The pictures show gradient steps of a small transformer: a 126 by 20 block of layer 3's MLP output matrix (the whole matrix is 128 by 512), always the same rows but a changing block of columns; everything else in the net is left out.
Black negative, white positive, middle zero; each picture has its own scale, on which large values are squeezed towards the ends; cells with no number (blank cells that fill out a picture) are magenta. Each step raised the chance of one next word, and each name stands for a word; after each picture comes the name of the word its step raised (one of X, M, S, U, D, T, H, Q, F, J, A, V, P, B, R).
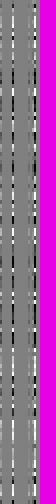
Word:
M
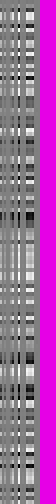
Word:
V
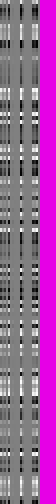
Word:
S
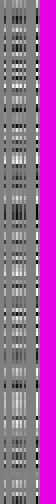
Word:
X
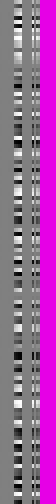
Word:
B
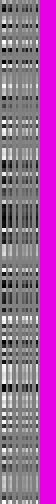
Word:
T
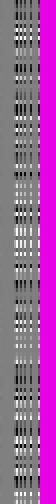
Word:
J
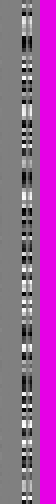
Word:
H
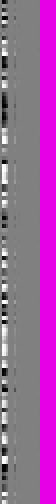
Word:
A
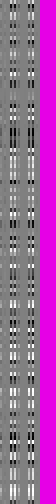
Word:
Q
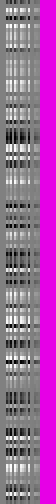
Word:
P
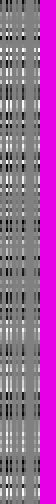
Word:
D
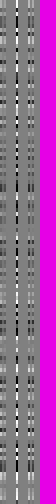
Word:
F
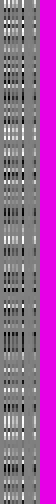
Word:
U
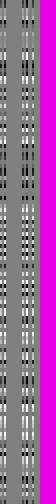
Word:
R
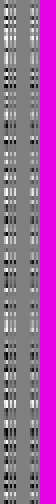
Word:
B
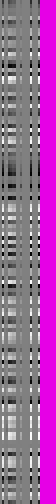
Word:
R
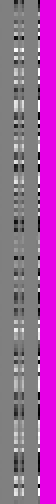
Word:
D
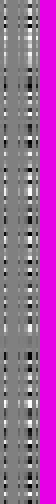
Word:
B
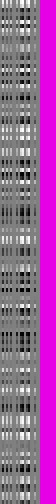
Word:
U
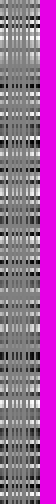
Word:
B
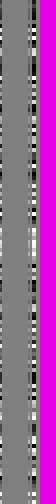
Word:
J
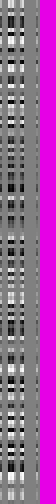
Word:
F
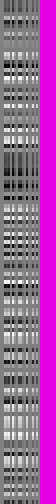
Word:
R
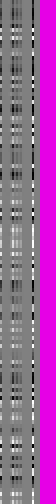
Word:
J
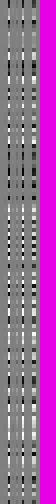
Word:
R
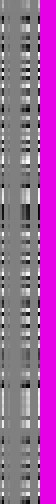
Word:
X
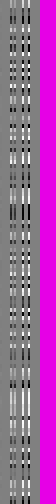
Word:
X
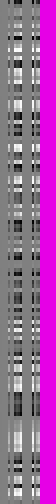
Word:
D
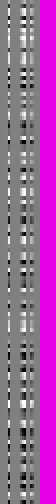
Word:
B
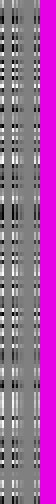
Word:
X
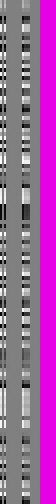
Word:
X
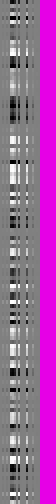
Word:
A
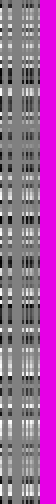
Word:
M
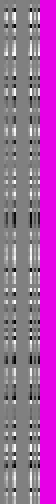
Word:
V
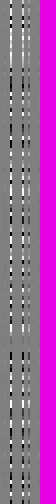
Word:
B
